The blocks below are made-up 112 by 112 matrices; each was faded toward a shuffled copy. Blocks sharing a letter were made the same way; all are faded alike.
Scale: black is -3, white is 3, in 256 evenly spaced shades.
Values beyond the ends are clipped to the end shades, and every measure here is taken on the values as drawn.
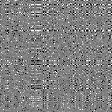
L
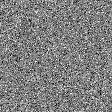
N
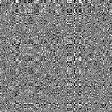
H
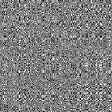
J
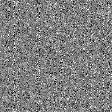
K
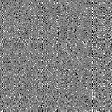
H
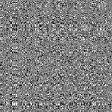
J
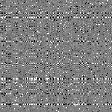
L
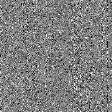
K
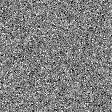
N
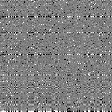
L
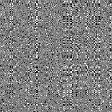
H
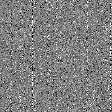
K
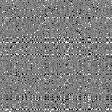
L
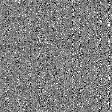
K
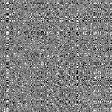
H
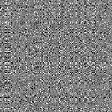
H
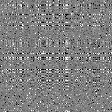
L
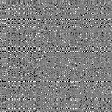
L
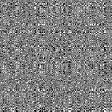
J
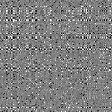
L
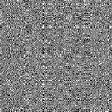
J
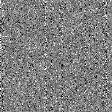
K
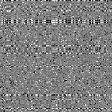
L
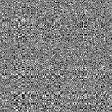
J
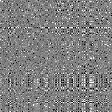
L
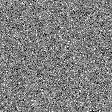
N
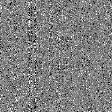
K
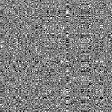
J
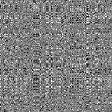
J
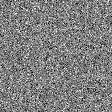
N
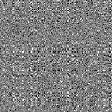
J
